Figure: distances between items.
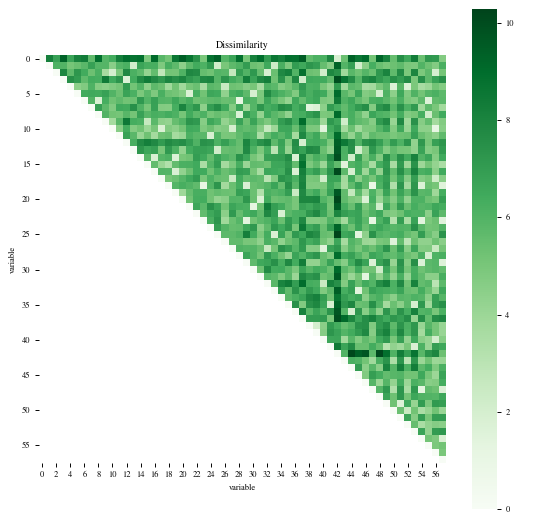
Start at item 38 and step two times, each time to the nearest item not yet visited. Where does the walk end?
39
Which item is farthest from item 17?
37
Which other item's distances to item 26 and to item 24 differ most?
50
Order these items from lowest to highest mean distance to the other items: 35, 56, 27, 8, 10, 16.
10, 56, 27, 8, 16, 35
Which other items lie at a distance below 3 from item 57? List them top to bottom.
18, 23, 29, 47, 54
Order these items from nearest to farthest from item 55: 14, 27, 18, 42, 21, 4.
4, 27, 18, 21, 14, 42
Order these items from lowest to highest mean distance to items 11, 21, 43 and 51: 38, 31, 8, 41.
31, 41, 8, 38
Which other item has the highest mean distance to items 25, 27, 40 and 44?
42
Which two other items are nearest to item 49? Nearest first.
51, 41
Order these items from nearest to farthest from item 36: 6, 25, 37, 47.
47, 6, 25, 37
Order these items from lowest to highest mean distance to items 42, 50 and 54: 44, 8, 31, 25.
31, 8, 44, 25
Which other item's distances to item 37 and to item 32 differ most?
2
